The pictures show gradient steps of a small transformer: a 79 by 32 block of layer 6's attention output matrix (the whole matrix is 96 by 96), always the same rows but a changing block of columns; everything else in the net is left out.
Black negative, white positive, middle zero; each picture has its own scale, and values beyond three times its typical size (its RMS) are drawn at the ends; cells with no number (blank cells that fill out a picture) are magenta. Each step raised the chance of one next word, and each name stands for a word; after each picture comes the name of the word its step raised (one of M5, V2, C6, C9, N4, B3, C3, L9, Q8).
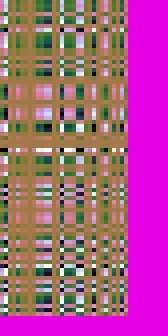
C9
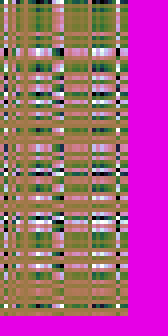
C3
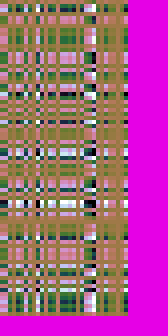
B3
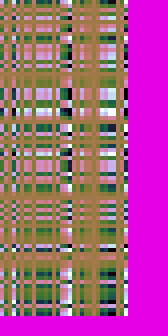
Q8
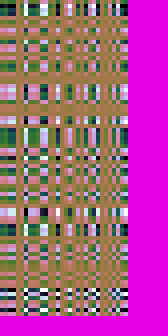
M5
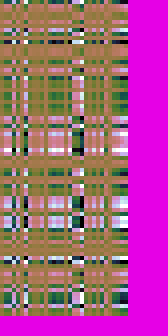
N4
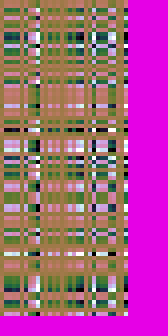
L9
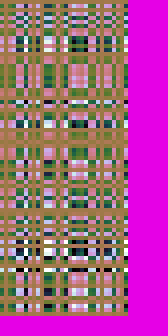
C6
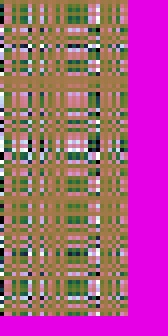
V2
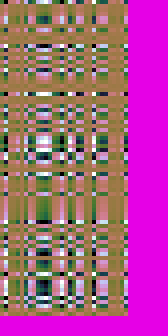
V2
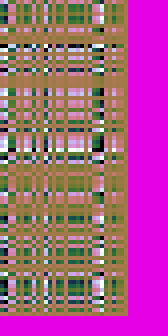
V2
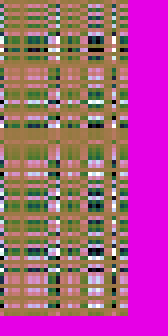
C6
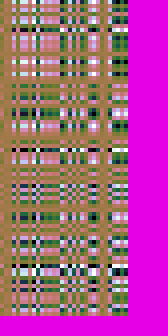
C9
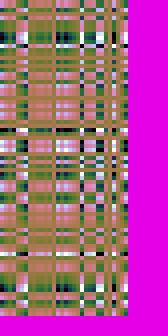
L9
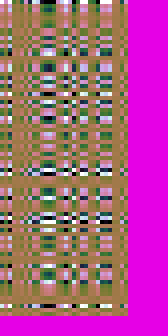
C3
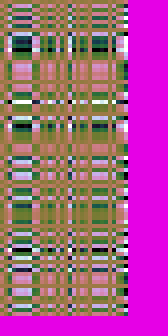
C6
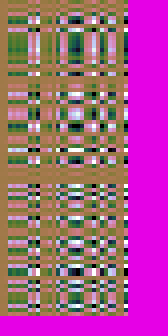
C9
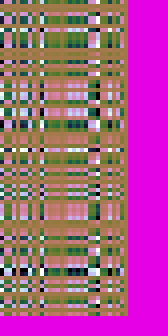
C9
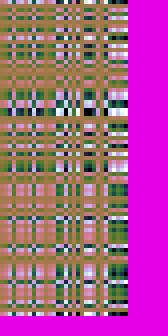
Q8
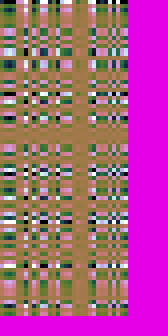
C3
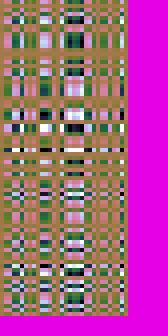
C9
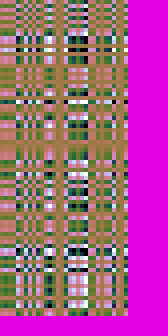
C6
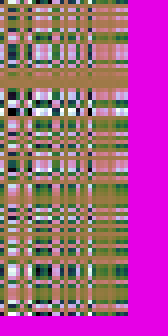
Q8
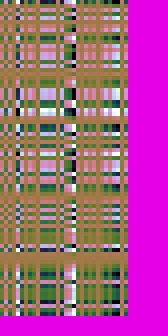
Q8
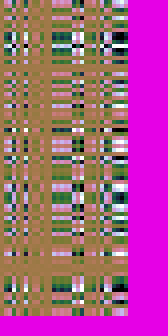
L9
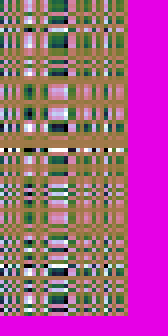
C9
